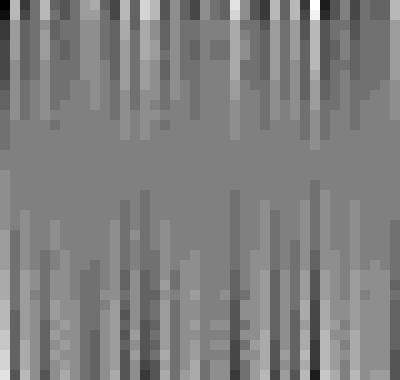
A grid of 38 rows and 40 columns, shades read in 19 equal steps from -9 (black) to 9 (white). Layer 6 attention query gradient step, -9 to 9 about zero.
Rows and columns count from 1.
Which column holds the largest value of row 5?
32
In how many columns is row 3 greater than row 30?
13
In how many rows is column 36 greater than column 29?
18
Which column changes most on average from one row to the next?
25
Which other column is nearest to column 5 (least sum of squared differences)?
30
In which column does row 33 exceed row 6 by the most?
1
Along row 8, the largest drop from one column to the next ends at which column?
33
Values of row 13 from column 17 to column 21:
-1 0 0 0 0
